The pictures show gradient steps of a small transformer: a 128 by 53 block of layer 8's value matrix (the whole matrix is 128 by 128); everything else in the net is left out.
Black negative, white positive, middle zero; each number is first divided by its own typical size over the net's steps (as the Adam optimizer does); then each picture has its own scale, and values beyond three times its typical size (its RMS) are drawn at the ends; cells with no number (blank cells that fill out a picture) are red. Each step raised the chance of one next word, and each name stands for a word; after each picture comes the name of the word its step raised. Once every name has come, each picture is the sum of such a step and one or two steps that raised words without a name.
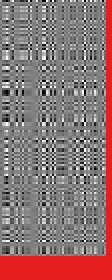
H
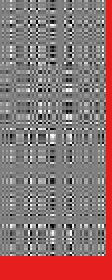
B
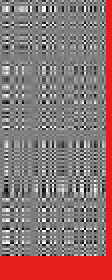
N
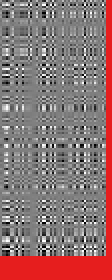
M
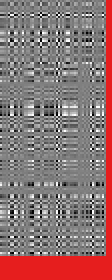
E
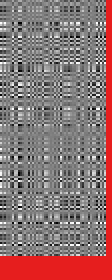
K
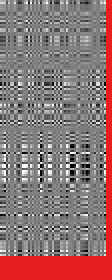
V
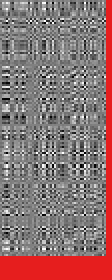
V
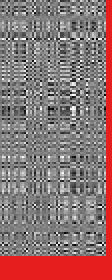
K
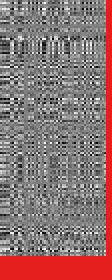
V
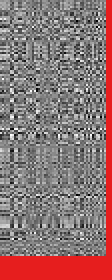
B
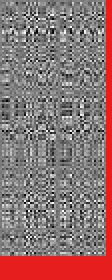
E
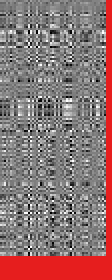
E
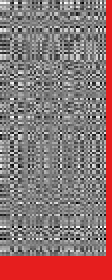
V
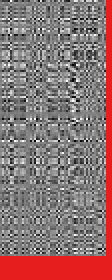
H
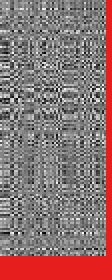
B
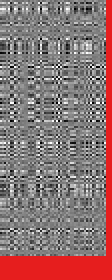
N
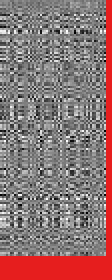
E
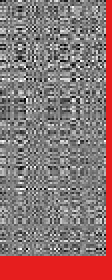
H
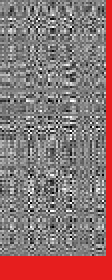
N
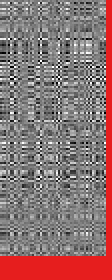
K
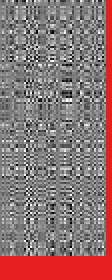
H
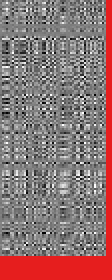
K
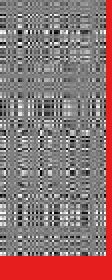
E
